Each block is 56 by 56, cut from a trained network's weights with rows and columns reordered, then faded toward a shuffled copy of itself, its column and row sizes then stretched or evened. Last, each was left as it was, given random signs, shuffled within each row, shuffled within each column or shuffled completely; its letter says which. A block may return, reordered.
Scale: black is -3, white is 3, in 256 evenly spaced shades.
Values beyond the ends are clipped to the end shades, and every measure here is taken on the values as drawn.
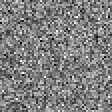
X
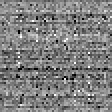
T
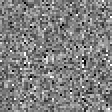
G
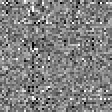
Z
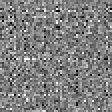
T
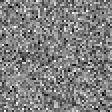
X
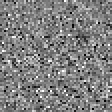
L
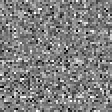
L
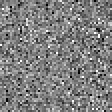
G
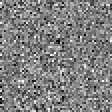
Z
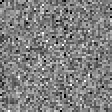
G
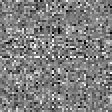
T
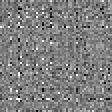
T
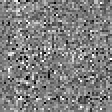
Z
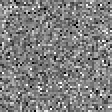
X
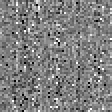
G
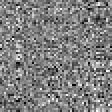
T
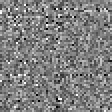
Z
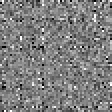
Z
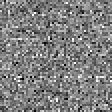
L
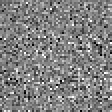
Z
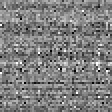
T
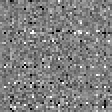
Z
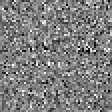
Z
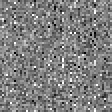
G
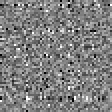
T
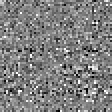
T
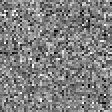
Z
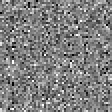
G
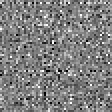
Z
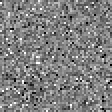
X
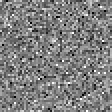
X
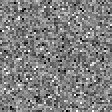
X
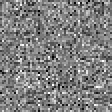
T
